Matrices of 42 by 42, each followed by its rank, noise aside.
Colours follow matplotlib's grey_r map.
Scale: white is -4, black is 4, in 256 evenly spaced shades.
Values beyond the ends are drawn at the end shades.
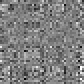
four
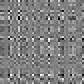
two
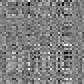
three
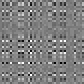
one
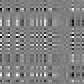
one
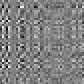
two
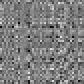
three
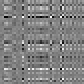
one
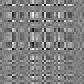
one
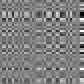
one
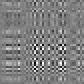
one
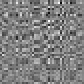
three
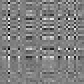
one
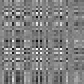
one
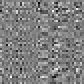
four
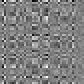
two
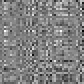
three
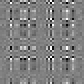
one
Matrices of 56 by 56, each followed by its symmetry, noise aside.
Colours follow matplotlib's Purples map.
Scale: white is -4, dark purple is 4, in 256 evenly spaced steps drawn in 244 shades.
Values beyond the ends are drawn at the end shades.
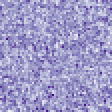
antisymmetric.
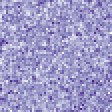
symmetric.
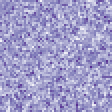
symmetric.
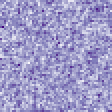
no symmetry.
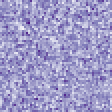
antisymmetric.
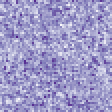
antisymmetric.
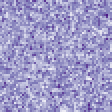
no symmetry.
